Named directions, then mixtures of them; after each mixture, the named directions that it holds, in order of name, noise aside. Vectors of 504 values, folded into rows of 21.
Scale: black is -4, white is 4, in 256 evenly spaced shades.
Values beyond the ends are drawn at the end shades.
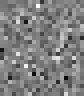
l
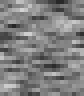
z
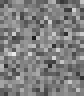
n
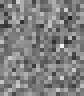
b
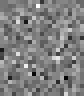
l.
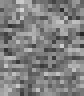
b, n, z.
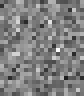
b, l, n.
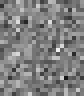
b, l, n.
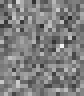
b.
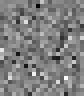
l.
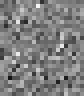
b, l.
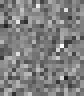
b, l.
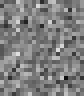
b, l, n.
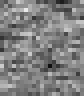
n, z.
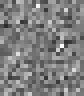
b, l.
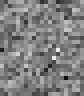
l, n, z.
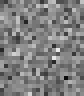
l, n.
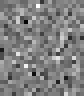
l.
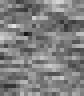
z.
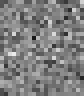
n.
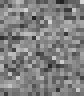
n, z.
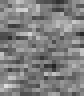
z.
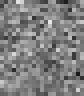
b, n, z.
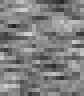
z.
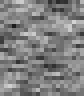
z.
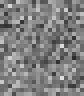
b.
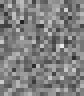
b.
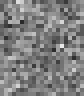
b, z.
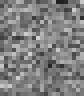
n, z.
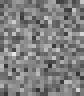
n.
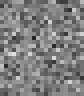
n.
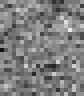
b, l, z.
